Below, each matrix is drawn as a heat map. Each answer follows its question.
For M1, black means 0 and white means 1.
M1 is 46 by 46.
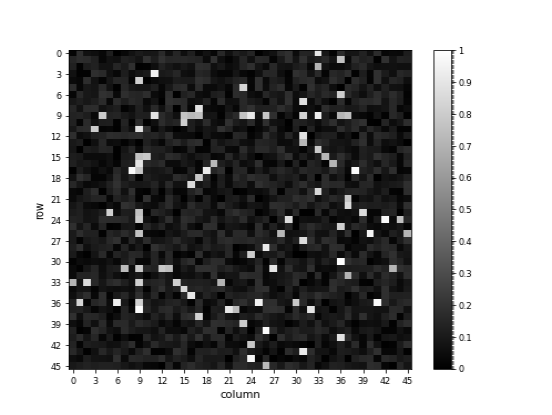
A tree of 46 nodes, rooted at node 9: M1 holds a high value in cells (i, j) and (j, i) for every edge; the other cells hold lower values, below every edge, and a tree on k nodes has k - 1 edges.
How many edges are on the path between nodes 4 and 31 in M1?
2
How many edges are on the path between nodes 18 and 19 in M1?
4
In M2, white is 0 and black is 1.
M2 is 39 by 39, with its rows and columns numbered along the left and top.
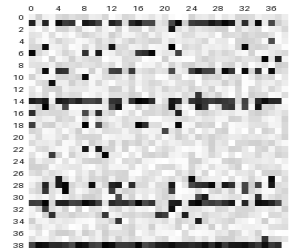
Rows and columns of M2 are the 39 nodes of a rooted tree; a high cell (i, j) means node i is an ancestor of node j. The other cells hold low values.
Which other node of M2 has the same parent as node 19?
23
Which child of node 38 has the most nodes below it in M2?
31
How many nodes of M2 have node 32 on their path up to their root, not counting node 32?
2
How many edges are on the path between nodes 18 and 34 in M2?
7
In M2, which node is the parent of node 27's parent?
28
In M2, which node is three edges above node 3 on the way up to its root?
33
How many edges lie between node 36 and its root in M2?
8
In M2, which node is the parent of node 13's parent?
30
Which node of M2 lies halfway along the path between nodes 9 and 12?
29
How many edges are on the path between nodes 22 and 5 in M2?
9
